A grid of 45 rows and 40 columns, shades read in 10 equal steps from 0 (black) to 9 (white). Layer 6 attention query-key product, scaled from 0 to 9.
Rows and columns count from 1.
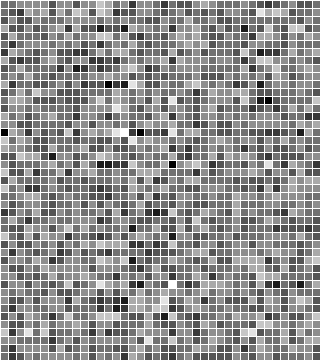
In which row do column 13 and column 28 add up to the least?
21
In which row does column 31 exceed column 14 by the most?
42
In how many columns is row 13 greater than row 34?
16
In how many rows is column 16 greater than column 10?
17
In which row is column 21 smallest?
40
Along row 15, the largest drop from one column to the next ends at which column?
22
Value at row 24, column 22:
4
